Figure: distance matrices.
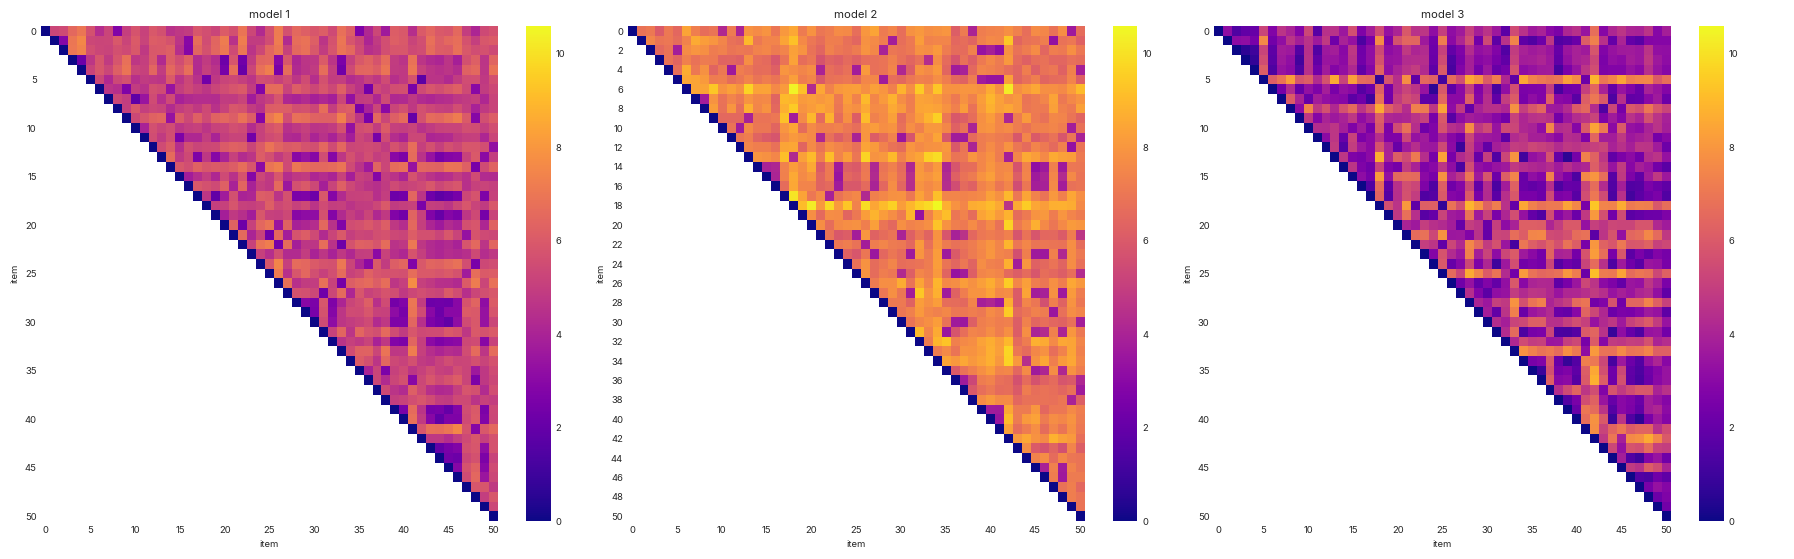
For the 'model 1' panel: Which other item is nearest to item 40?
44
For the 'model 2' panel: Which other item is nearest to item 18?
9
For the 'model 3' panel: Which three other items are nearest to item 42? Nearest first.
21, 28, 30
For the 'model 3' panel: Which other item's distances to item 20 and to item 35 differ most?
36
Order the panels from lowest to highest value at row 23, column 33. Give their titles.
model 1, model 3, model 2
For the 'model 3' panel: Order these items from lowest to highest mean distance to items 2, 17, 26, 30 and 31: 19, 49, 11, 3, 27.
3, 27, 11, 19, 49
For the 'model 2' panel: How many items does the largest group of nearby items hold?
10
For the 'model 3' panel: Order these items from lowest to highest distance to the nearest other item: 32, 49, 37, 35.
35, 32, 49, 37
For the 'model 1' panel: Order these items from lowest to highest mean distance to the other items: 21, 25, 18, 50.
18, 21, 50, 25
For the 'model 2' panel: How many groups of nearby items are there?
13
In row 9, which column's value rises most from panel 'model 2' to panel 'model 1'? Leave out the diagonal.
13
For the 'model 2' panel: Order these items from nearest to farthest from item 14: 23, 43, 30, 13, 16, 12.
23, 16, 43, 30, 12, 13
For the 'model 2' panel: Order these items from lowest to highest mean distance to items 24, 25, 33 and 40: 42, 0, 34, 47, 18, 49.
47, 0, 49, 34, 42, 18
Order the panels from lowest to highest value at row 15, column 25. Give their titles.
model 1, model 2, model 3
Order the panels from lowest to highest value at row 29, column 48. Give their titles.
model 3, model 1, model 2
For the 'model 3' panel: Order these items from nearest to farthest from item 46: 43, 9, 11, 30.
11, 9, 30, 43
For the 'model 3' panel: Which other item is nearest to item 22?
33
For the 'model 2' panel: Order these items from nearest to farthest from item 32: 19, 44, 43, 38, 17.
19, 43, 44, 38, 17
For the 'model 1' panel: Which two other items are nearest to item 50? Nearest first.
12, 15
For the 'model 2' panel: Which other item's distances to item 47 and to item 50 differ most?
29
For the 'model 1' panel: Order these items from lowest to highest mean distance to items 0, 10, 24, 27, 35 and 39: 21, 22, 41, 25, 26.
41, 21, 25, 22, 26
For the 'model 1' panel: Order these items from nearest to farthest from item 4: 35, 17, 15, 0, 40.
17, 40, 15, 35, 0
